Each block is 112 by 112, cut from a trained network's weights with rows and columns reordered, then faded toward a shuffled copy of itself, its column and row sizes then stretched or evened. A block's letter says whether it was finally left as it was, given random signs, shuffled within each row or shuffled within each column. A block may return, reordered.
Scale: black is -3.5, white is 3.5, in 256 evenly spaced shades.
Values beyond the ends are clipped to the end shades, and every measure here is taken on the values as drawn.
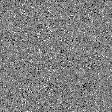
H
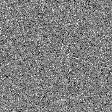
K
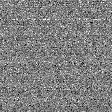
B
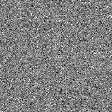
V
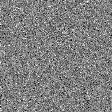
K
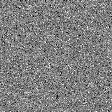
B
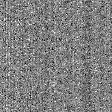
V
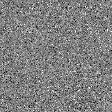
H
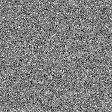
B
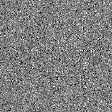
H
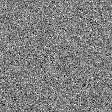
B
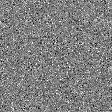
B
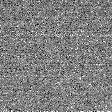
B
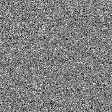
H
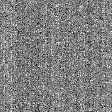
V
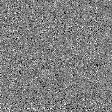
H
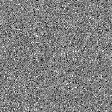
V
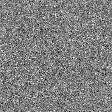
B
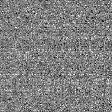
V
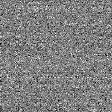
V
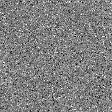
H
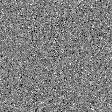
K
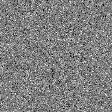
K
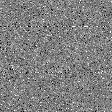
B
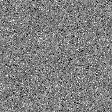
K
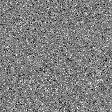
B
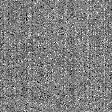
V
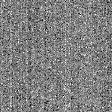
V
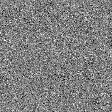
B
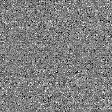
V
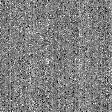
K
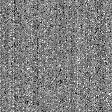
K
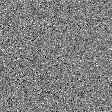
B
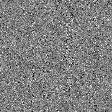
K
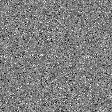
B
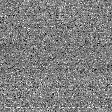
B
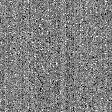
K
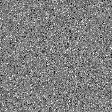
K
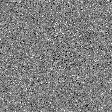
B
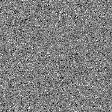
H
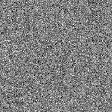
V
